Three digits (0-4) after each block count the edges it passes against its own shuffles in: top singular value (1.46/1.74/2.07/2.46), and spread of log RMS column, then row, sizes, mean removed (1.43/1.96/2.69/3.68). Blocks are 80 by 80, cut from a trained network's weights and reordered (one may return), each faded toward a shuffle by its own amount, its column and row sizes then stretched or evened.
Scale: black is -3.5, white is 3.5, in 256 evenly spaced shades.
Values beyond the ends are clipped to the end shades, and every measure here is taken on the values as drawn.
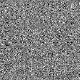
1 1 2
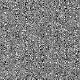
0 3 1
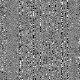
0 4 0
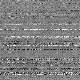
3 0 4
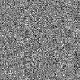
3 2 0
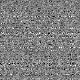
0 1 3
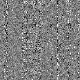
2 3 0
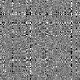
4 3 2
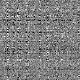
2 3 2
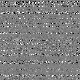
0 0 4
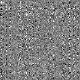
0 3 2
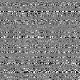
4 0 4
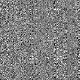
2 3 1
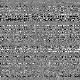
2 2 4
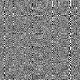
4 3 1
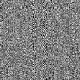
3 2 0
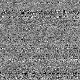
0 0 3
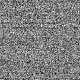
0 0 1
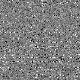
1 0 2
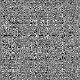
1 3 2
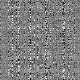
1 4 0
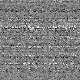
2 1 3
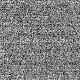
0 1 0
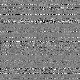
2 0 4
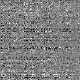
2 3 3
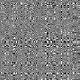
4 3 3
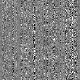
2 4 0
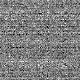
2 2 2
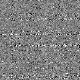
0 1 3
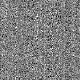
1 2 1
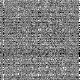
3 3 1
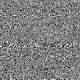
2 0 2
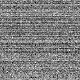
4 1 1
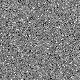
1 0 0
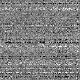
3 2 3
